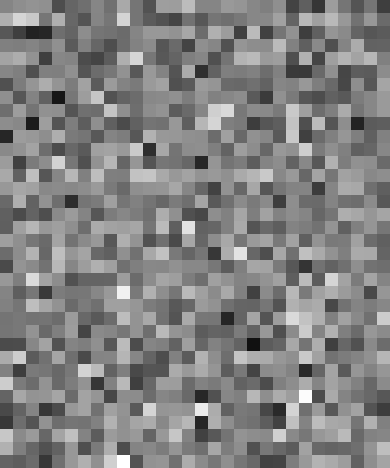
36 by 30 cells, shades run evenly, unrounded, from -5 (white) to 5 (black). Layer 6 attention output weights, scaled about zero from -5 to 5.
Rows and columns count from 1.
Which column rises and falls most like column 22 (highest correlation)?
1
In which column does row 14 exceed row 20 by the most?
24
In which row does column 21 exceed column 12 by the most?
32
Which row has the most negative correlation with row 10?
5
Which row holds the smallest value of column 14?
34
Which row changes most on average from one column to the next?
10
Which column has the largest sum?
4
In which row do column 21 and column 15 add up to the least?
14
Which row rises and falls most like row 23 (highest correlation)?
36
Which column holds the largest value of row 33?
16
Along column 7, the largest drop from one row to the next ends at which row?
29
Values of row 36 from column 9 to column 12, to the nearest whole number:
-3 -5 2 -1
